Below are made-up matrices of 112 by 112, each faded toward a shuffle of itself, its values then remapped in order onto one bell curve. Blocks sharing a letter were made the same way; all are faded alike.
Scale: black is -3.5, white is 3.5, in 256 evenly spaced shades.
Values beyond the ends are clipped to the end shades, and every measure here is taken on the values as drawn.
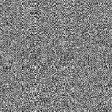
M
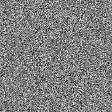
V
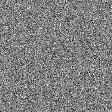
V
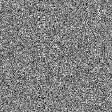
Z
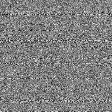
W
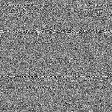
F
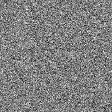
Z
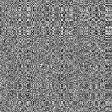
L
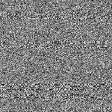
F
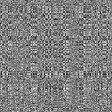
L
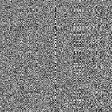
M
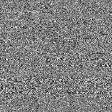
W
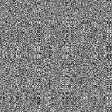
M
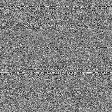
W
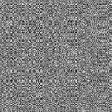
L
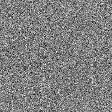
V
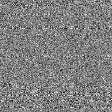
F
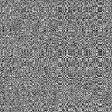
L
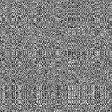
L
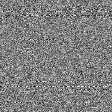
W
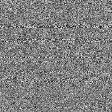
W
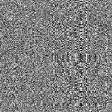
M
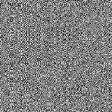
M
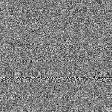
F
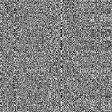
M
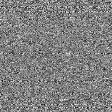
W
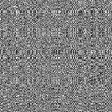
L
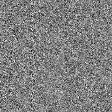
V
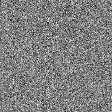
V
